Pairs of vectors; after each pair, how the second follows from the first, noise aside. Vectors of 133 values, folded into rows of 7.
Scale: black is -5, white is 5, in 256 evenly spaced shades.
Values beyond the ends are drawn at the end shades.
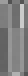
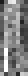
reversed, scaled up.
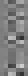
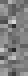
wrapped around, negated.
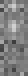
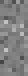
wrapped around, negated, partly zeroed.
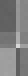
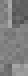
reversed, negated, partly zeroed.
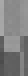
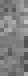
wrapped around, negated, partly zeroed.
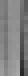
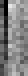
reversed, scaled up.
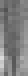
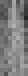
reversed, negated.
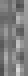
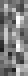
wrapped around, scaled up.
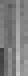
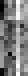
wrapped around, scaled up.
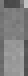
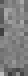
reversed, partly zeroed.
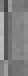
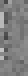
partly zeroed.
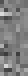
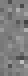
reversed, partly zeroed.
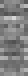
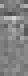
partly zeroed.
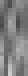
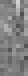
reversed, partly zeroed.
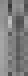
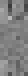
partly zeroed.
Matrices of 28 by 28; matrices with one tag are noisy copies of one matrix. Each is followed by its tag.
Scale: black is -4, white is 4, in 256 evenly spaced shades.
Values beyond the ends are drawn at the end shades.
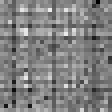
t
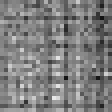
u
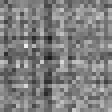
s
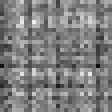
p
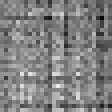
u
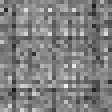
t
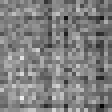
u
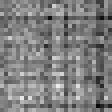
u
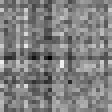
s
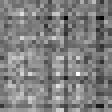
u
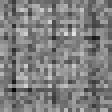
t
